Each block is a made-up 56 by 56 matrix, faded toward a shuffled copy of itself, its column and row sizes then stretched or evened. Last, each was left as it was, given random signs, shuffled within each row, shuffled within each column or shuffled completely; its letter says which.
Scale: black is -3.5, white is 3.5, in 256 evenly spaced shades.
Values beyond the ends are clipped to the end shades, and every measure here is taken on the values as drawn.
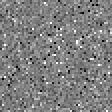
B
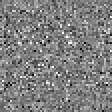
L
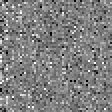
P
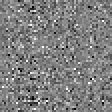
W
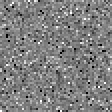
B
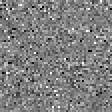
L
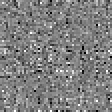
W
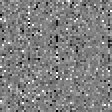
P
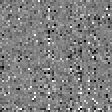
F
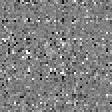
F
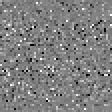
L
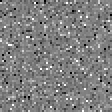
B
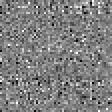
W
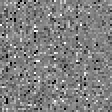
P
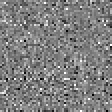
W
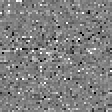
L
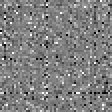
F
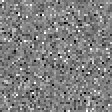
B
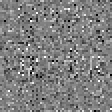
F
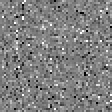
P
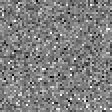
B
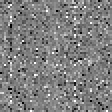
P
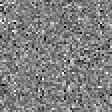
P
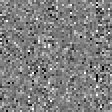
P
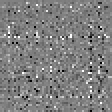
W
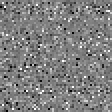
L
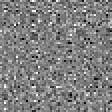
W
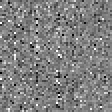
P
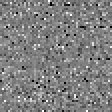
L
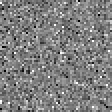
B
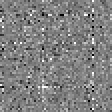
F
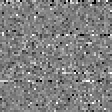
L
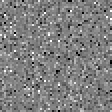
P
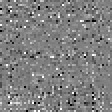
W
